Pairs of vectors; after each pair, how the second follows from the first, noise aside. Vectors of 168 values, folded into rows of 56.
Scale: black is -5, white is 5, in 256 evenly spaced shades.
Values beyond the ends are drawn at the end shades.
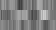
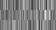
shuffled.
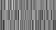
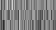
copied.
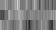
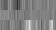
negated, partly zeroed.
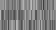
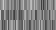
copied.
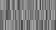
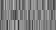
shuffled.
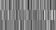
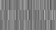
shrunk.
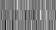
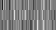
wrapped around.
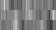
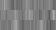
shrunk.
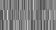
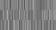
shrunk.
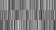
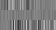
negated, partly zeroed.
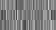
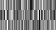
reversed, scaled up.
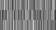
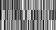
reversed, scaled up.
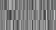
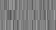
shrunk.
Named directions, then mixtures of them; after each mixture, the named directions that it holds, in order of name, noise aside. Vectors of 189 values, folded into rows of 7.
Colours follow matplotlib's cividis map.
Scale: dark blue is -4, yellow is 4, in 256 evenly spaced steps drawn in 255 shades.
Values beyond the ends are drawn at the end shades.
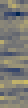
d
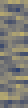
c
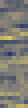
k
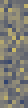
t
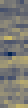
d, k.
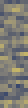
c.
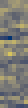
k.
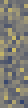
t.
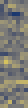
c, d, t.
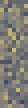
t.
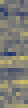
d, k.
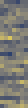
c, k.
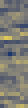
k.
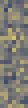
k, t.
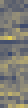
k.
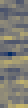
d, k.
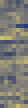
k.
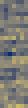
d, k, t.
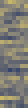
c, d, k.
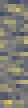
c.
